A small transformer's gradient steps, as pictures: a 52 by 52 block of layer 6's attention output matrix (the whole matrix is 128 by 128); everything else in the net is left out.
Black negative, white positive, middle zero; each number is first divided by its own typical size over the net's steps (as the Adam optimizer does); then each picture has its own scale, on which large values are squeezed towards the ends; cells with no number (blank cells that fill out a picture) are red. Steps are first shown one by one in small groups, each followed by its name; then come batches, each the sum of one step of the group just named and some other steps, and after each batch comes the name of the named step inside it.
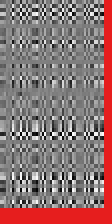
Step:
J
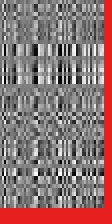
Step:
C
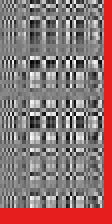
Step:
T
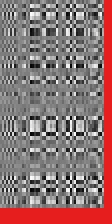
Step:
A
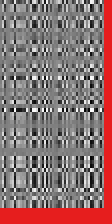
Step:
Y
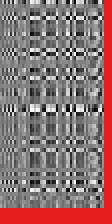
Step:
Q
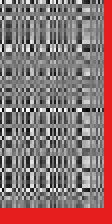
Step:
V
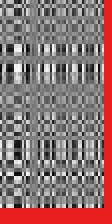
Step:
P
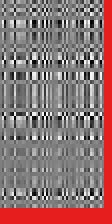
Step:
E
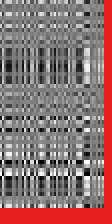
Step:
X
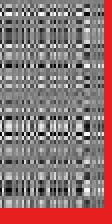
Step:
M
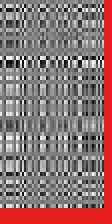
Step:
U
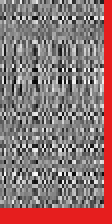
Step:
C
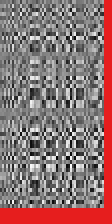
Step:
J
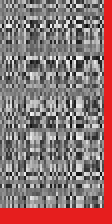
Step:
T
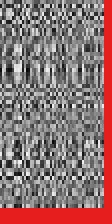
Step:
P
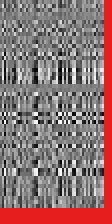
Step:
C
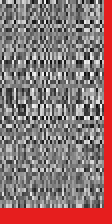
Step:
E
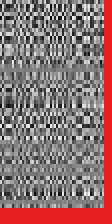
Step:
E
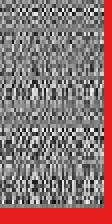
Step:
J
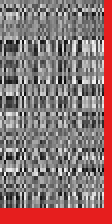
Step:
C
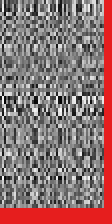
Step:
Y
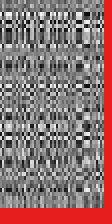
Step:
M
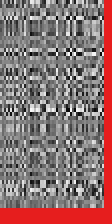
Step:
Q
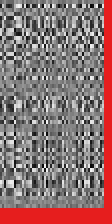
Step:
Y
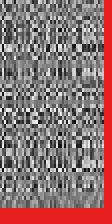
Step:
V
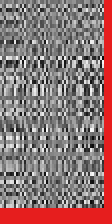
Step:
U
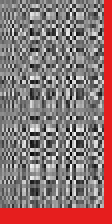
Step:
A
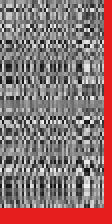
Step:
X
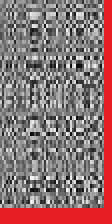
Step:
A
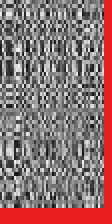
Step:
P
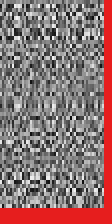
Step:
A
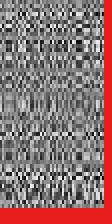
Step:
J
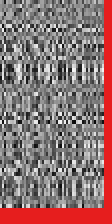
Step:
P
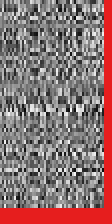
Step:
Q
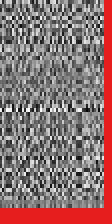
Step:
V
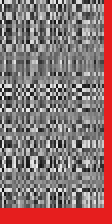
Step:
V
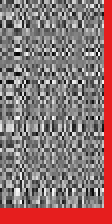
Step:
J
